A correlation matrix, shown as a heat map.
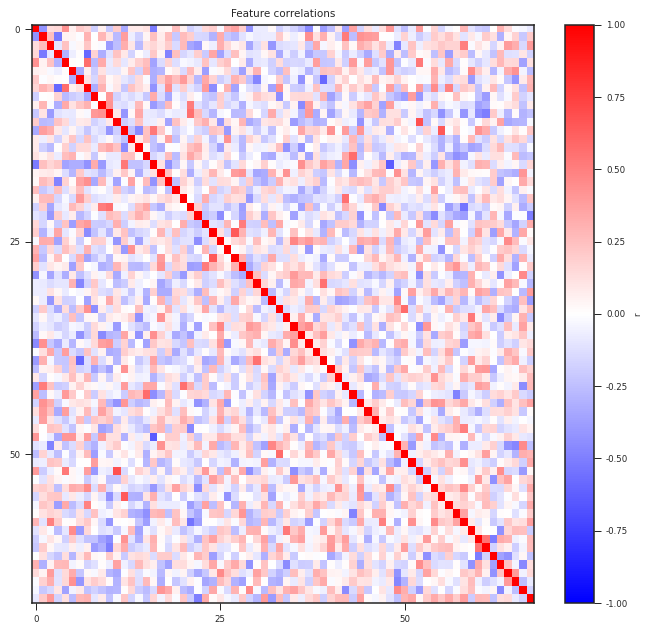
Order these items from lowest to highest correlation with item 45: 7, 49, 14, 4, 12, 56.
12, 49, 56, 14, 7, 4
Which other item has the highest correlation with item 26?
13
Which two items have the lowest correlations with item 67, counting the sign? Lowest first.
22, 32
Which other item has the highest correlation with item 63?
52
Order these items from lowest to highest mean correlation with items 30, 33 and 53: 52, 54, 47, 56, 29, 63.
47, 52, 54, 63, 56, 29
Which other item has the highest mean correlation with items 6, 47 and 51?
58
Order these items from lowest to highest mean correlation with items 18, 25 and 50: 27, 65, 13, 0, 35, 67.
0, 65, 27, 13, 67, 35
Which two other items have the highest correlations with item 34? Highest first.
59, 17
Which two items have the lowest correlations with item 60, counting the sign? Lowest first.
62, 10
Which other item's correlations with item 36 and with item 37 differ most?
9
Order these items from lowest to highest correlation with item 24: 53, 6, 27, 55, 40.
55, 6, 40, 53, 27
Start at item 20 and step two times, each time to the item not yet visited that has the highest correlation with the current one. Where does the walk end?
1
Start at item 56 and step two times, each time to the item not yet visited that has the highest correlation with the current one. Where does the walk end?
4
